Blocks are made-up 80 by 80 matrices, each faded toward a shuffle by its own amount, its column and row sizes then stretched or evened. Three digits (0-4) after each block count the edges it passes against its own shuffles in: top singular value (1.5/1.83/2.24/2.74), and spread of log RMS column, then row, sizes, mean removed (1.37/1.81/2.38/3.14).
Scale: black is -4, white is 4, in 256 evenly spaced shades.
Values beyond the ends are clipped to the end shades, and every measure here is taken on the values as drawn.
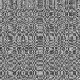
4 0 3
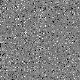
0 2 1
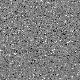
0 0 1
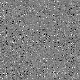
0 2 1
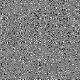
2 2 2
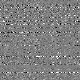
0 2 4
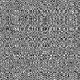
4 1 3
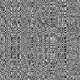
4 4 0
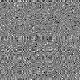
4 0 2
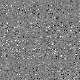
0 1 3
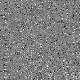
2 1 0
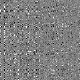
3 3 2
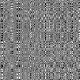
4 4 1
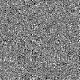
2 1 1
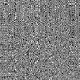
2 2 0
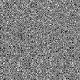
2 1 0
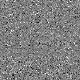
0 1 2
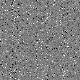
0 2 0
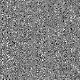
0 3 1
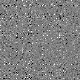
1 2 2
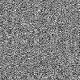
2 0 1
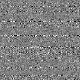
2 0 4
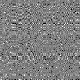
4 0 3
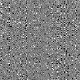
3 3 1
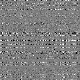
3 1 4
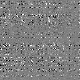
0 3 4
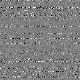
0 0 4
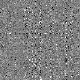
2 3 1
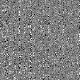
1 3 0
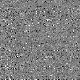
2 1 2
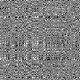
4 2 3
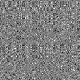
3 0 2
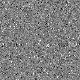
0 1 1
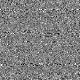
1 0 3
